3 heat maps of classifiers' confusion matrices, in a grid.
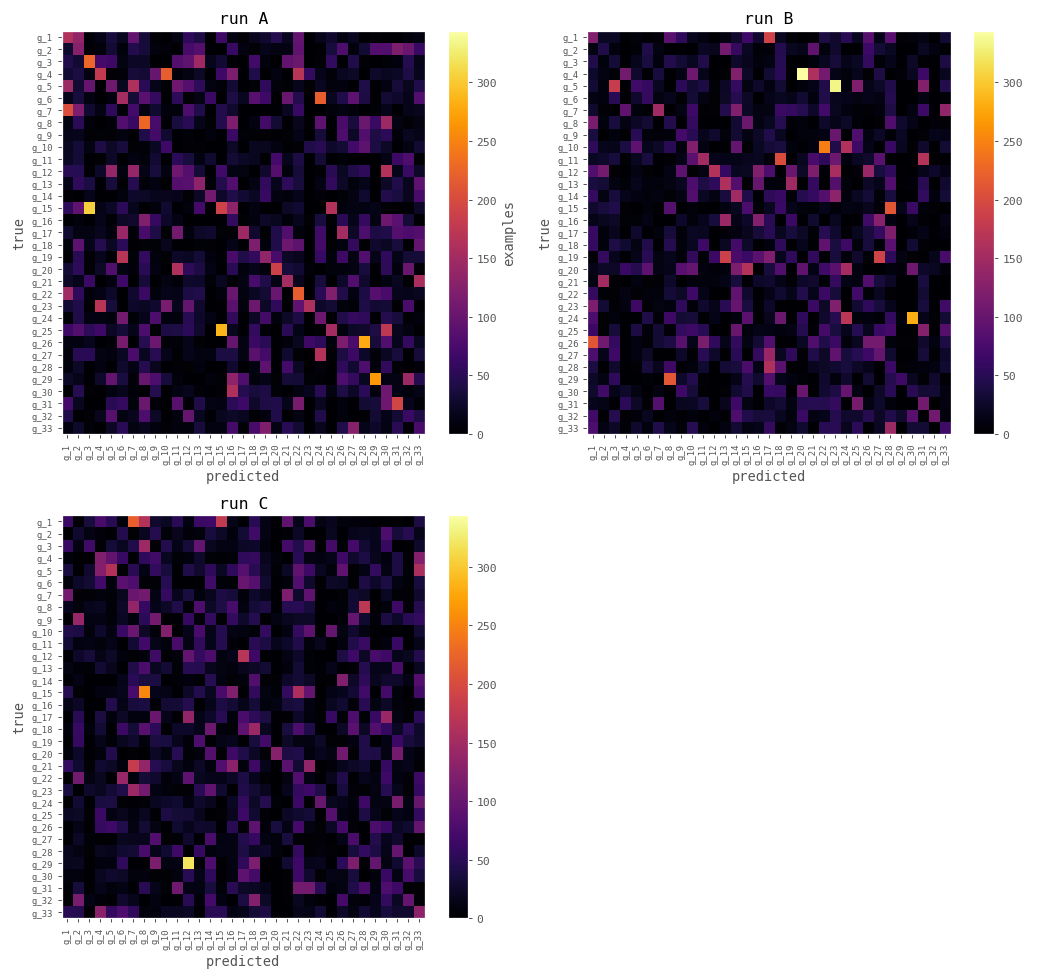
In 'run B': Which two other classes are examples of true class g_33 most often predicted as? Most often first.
g_28, g_1
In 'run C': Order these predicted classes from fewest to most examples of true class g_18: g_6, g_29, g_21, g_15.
g_15, g_21, g_6, g_29
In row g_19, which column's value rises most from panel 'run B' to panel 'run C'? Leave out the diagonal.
g_31
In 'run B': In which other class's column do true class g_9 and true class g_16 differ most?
g_13
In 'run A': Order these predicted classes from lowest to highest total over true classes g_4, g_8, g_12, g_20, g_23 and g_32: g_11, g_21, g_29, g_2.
g_21, g_29, g_2, g_11
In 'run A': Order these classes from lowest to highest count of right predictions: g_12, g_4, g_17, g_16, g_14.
g_16, g_12, g_14, g_17, g_4
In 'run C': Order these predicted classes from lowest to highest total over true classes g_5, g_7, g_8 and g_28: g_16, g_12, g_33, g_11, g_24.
g_24, g_12, g_11, g_16, g_33
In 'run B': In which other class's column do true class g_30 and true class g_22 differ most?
g_24
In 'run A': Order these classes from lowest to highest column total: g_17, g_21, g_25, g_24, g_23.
g_23, g_17, g_25, g_21, g_24
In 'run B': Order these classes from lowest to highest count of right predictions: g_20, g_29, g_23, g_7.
g_29, g_20, g_23, g_7
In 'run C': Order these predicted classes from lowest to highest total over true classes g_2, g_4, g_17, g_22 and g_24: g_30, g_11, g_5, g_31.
g_11, g_5, g_31, g_30
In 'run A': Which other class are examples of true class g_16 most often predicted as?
g_8
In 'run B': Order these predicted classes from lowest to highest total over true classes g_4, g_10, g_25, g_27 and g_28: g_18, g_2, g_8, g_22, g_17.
g_2, g_8, g_18, g_17, g_22
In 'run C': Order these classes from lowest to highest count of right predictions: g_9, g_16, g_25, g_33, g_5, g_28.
g_16, g_28, g_25, g_9, g_33, g_5
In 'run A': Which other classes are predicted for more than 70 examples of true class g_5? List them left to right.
g_1, g_3, g_7, g_11, g_12
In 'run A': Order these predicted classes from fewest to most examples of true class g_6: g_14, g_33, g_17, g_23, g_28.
g_23, g_17, g_28, g_14, g_33
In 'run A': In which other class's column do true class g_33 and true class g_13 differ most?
g_27
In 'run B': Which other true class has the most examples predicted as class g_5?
g_10
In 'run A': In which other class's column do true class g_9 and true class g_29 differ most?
g_32
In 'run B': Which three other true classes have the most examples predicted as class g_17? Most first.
g_1, g_28, g_27
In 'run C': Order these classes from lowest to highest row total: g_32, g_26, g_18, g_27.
g_27, g_32, g_26, g_18
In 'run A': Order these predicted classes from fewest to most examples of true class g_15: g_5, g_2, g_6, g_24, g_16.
g_24, g_5, g_6, g_2, g_16
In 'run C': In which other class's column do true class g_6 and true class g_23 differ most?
g_8
